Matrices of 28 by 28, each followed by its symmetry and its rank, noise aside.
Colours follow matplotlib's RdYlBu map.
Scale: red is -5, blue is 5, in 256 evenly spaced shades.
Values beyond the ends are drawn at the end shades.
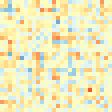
symmetric, rank six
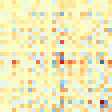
no symmetry, rank three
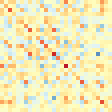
symmetric, rank four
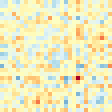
symmetric, rank four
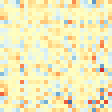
antisymmetric, rank four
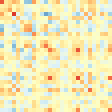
symmetric, rank three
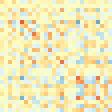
symmetric, rank three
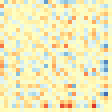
antisymmetric, rank four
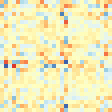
no symmetry, rank four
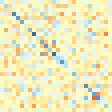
symmetric, rank six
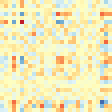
symmetric, rank three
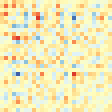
symmetric, rank four
